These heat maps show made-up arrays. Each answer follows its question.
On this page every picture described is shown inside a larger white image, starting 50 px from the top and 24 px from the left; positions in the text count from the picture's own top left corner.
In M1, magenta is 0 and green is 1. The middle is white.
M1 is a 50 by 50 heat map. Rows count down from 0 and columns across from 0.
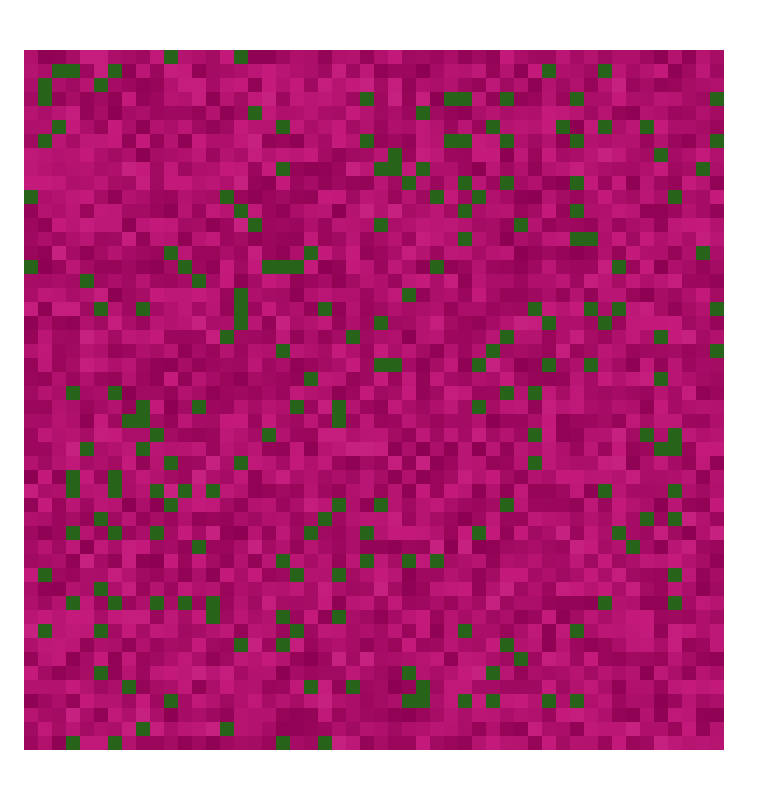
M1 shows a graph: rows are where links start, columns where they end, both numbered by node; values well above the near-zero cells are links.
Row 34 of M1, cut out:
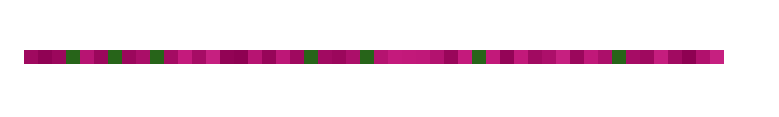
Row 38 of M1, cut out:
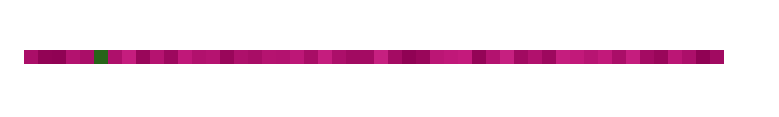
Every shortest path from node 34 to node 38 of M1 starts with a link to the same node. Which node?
node 42
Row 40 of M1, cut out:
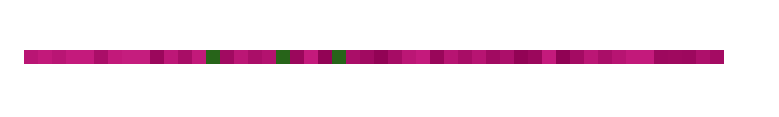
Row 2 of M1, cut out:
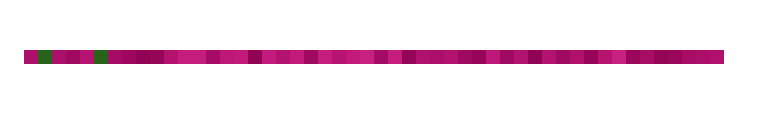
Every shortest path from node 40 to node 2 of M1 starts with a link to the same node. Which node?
node 18
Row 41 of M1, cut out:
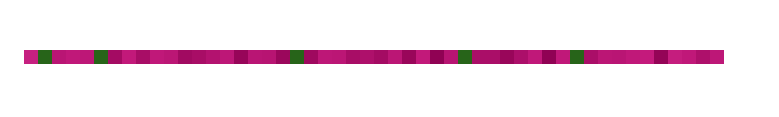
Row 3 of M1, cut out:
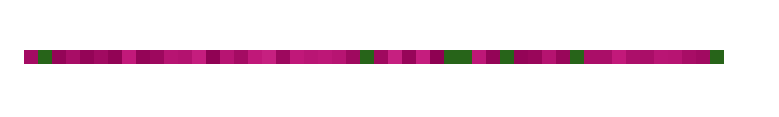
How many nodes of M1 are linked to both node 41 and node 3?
3
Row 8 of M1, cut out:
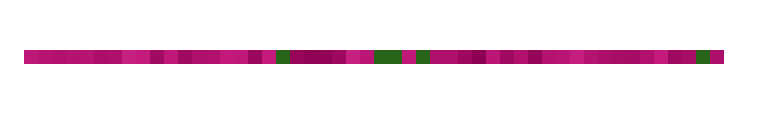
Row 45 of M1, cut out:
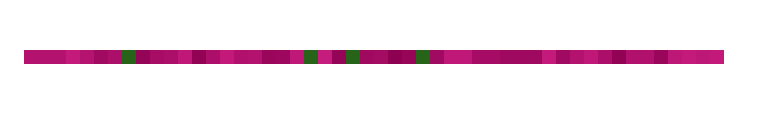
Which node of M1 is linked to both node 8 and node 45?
node 28
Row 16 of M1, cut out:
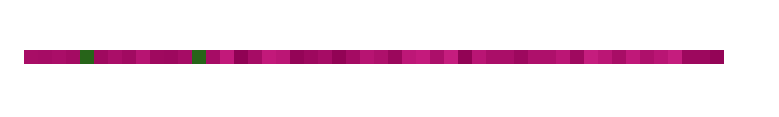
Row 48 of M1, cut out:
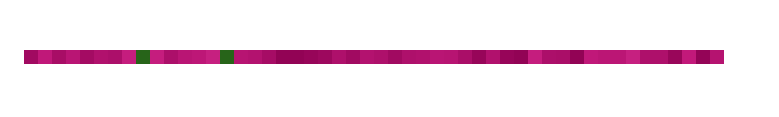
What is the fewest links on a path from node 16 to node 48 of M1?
4
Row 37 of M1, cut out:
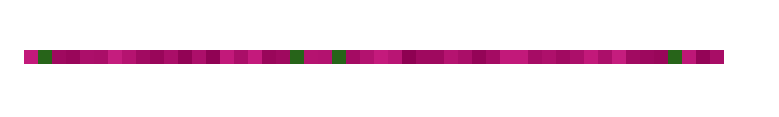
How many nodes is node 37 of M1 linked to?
4
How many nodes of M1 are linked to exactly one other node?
2
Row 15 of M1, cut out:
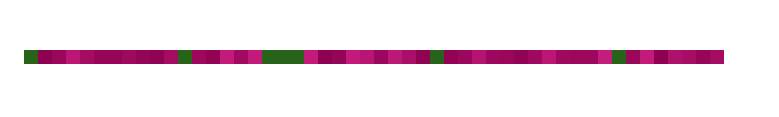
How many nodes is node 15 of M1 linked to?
7
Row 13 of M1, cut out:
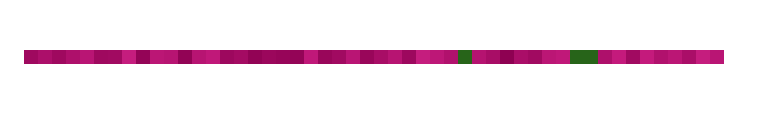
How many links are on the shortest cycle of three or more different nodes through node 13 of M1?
4
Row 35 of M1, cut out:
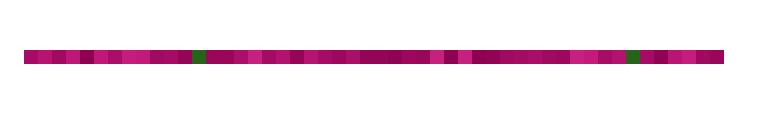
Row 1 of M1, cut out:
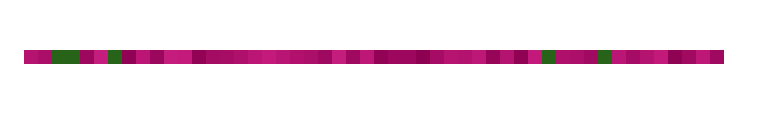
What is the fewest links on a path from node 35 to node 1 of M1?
5
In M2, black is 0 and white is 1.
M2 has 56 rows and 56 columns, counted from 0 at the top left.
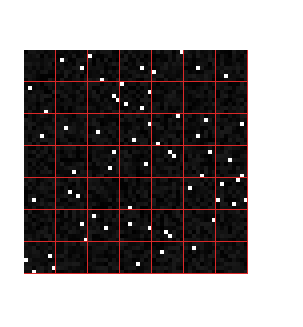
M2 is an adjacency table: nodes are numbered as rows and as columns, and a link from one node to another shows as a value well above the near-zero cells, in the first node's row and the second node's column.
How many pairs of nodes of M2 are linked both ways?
1
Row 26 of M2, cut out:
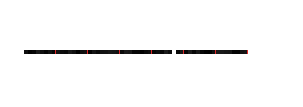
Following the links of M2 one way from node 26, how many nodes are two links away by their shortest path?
3
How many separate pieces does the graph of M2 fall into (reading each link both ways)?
7
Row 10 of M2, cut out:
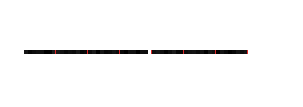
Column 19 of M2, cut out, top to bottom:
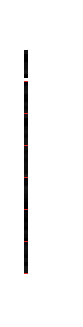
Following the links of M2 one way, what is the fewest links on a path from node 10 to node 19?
4
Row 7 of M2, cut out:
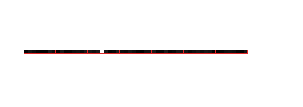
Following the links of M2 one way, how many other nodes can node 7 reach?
7
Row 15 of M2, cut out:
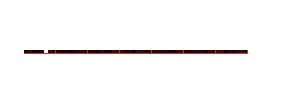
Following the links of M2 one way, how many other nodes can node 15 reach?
11
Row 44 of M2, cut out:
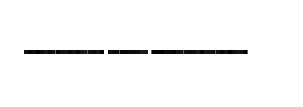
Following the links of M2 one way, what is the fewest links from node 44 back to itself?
2
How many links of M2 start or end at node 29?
3
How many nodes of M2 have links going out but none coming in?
1
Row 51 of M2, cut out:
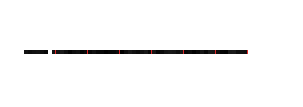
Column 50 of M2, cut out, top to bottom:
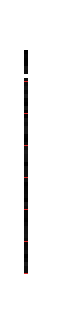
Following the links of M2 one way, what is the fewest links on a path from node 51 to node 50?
2
